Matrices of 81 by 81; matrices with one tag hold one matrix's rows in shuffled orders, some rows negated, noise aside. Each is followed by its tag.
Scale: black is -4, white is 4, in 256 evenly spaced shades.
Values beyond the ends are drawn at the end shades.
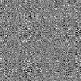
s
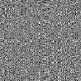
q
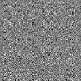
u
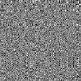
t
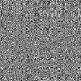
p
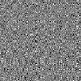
t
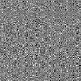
t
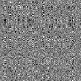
u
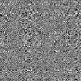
s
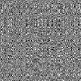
p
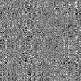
s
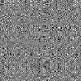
q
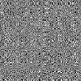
q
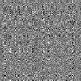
u
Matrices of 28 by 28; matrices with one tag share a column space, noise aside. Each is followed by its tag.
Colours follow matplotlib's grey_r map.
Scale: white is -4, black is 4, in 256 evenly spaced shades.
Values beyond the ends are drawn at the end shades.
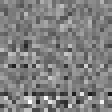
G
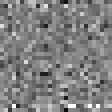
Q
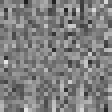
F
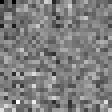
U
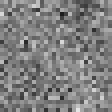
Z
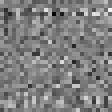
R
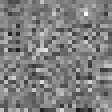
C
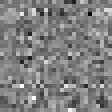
R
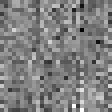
Z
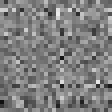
R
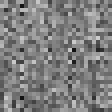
Z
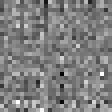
U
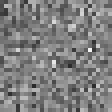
F
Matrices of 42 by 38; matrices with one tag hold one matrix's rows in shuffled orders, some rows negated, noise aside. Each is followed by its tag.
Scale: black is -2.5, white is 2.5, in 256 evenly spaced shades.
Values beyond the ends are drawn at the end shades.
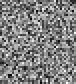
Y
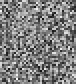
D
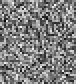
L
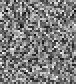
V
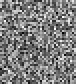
Y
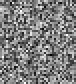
L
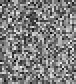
Y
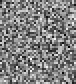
D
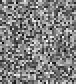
Y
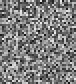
Y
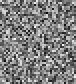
D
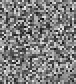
V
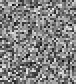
Y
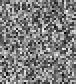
D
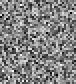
V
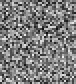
D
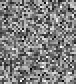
L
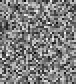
D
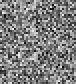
Y
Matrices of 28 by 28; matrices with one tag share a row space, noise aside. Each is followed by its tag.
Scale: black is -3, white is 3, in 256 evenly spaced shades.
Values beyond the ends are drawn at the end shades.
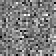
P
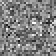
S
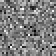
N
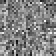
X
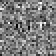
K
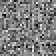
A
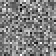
P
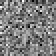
K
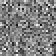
P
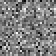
P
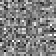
X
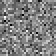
A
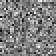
K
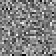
N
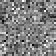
X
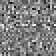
S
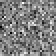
N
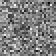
A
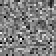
K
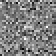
P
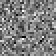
N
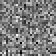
P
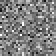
K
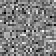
X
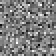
K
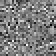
X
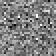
A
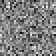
N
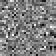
X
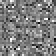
S
